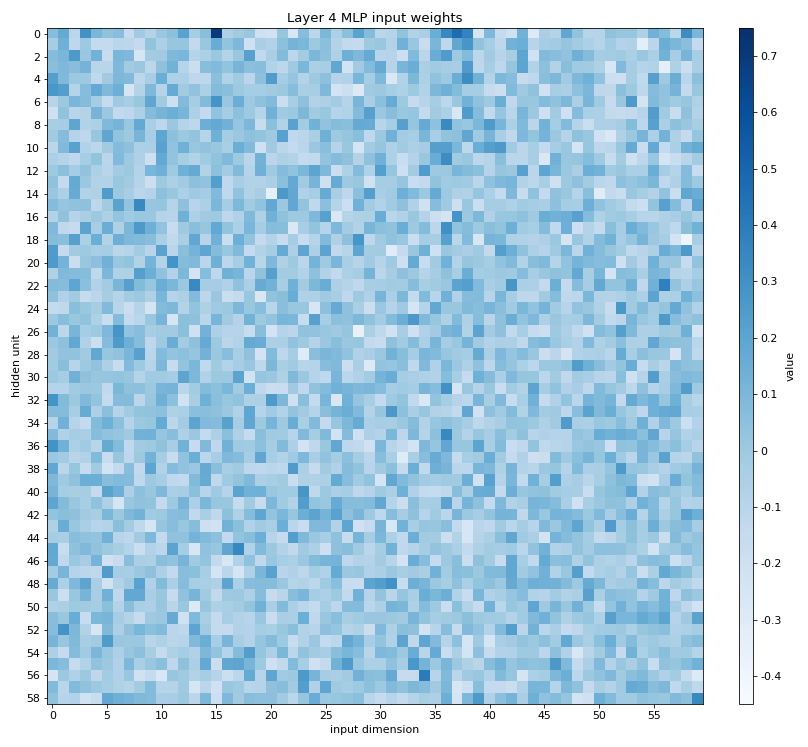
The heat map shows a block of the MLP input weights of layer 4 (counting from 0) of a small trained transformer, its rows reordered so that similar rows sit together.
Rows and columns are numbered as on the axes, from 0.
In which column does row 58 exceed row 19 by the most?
59
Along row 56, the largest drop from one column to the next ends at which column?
35
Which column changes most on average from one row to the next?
36
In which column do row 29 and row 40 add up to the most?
53
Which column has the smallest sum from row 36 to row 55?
15
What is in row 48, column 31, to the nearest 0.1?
0.3
